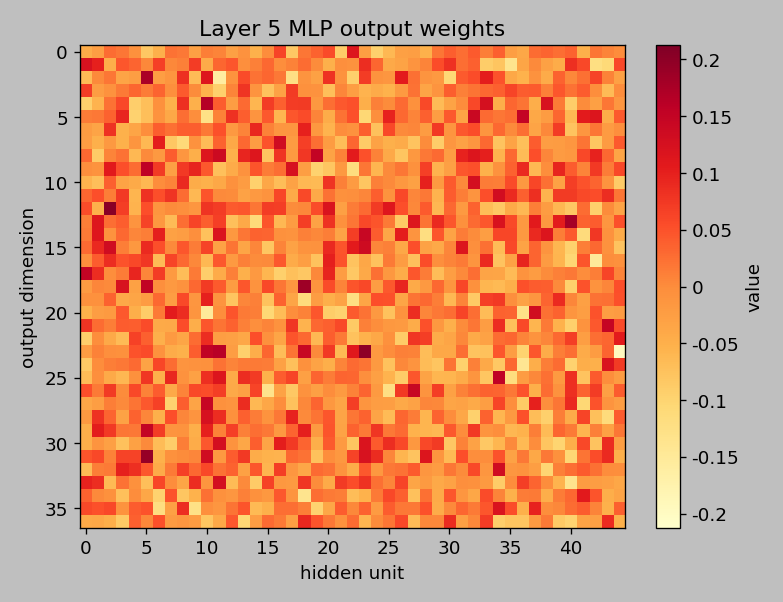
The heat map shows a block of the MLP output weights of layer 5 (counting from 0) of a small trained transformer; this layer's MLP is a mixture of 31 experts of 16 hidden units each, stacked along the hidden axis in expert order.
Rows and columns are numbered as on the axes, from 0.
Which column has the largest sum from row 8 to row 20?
2
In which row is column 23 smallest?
5
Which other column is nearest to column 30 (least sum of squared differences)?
12
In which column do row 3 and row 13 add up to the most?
40
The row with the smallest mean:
7
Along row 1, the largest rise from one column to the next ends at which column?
44
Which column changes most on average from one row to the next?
10
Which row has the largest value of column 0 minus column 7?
17
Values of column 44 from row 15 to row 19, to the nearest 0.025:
-0.075 0 0 0.05 0.05
